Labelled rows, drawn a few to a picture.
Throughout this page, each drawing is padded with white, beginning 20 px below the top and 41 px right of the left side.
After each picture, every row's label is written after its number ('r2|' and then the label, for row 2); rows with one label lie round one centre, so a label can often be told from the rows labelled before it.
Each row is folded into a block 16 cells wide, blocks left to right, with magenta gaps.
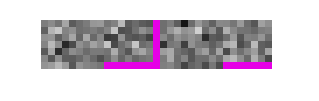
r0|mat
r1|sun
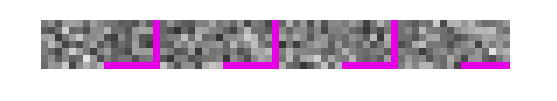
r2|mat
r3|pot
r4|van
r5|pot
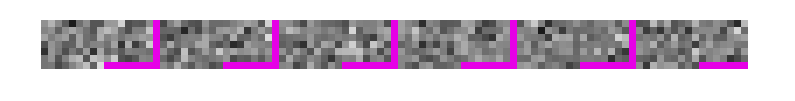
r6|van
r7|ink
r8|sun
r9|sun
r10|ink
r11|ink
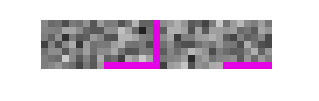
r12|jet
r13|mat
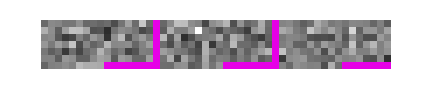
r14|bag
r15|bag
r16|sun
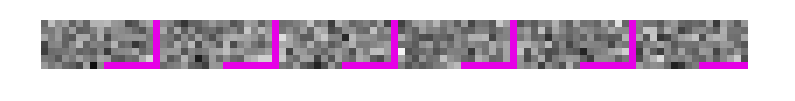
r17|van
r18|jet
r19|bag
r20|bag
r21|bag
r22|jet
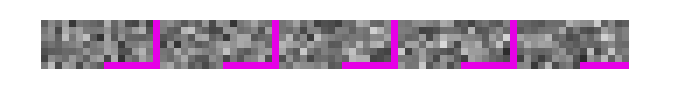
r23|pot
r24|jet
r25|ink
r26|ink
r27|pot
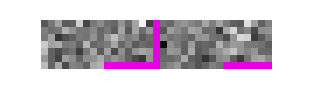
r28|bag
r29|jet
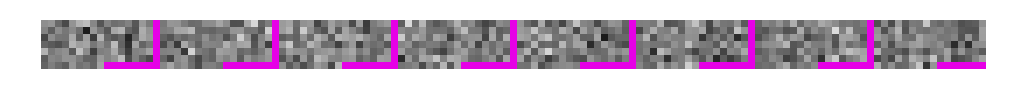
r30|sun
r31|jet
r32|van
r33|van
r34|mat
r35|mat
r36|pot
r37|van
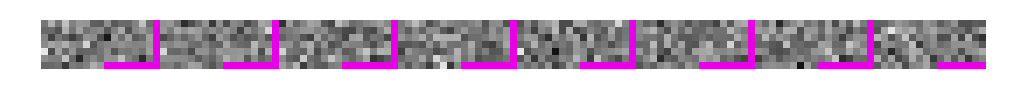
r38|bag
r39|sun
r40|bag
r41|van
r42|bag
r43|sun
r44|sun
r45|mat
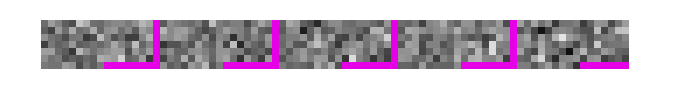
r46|sun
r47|van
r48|ink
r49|sun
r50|ink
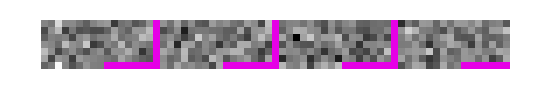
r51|ink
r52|ink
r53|mat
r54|mat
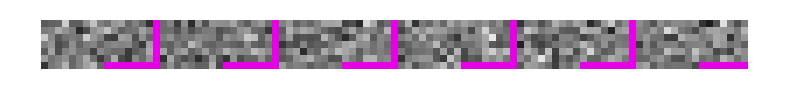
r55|mat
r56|pot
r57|jet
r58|pot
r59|jet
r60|jet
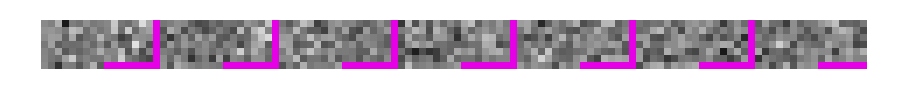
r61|sun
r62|ink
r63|mat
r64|pot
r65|jet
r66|mat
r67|pot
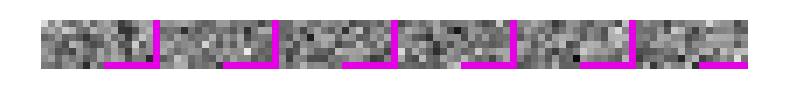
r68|sun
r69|ink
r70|ink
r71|bag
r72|ink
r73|pot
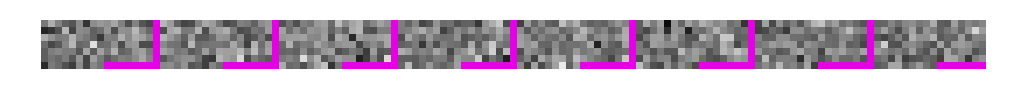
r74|pot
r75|sun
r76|van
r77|sun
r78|van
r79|pot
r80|pot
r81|ink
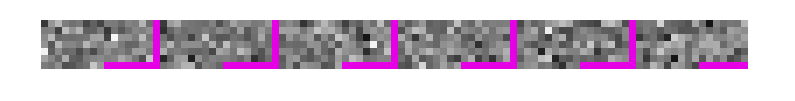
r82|bag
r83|ink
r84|sun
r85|mat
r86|jet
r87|ink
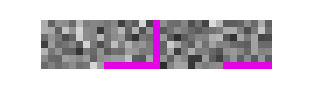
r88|bag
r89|mat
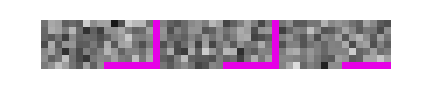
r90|jet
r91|jet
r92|jet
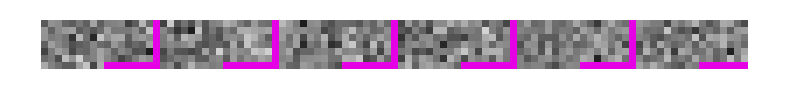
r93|van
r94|pot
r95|sun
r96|pot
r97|jet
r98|jet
